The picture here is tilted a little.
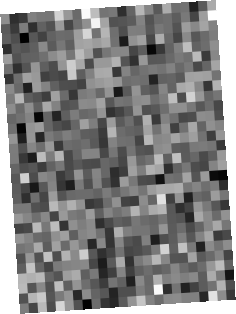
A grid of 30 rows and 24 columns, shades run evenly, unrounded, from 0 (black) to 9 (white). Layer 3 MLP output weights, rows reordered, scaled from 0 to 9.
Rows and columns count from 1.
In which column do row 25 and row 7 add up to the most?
8
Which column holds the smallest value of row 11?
4
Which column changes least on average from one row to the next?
15
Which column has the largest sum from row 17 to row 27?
17
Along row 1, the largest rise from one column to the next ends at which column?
10
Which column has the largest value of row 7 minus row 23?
11
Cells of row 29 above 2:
20
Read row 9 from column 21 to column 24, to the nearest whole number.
6 5 2 6
